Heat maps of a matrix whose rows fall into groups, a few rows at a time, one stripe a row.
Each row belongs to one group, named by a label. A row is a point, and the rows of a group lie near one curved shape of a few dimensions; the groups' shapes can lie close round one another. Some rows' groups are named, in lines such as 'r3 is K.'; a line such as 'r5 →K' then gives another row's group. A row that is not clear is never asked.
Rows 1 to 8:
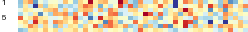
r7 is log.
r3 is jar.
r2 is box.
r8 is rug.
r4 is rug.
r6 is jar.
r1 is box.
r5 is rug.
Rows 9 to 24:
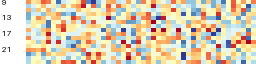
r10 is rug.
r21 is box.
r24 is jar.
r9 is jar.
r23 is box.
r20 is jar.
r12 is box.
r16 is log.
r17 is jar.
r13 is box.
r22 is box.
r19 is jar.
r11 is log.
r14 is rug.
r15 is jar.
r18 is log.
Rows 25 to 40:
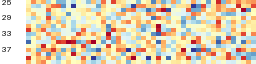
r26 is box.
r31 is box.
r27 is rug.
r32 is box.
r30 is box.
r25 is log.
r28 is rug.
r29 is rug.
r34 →jar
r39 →rug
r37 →box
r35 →jar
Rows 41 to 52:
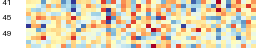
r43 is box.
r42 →jar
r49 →box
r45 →box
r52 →log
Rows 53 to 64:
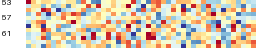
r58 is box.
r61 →rug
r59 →box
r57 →jar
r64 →box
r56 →jar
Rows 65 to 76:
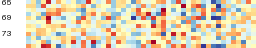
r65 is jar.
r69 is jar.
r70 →rug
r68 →box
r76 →jar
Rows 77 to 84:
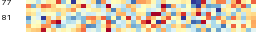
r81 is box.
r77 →box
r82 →box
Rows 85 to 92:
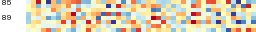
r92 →jar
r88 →jar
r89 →rug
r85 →jar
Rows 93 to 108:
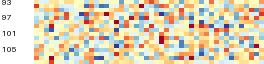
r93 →box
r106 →log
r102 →rug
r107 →jar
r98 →rug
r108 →rug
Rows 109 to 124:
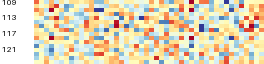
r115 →log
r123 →box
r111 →jar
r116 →box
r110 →jar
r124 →log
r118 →jar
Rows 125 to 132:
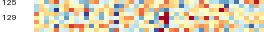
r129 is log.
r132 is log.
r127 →jar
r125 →jar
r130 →box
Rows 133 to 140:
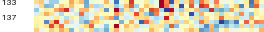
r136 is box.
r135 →box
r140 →box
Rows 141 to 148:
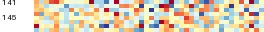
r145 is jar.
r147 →rug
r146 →log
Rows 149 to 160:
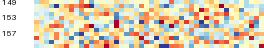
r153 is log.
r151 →jar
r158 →rug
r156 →jar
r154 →log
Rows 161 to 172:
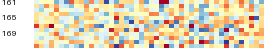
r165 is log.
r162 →log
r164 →box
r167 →jar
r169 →jar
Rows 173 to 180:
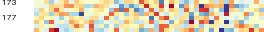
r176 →box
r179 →rug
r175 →jar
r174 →log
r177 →box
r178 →jar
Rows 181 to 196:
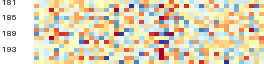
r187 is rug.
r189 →box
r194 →log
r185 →rug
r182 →log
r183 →rug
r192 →box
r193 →rug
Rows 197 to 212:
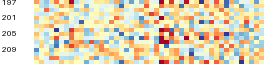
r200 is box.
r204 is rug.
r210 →box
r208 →jar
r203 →box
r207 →rug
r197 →log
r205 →log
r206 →log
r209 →box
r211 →jar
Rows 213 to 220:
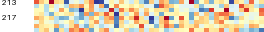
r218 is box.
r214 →rug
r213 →jar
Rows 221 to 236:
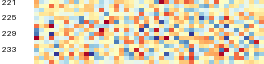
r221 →log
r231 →log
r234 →jar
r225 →box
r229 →box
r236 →jar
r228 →rug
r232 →jar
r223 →rug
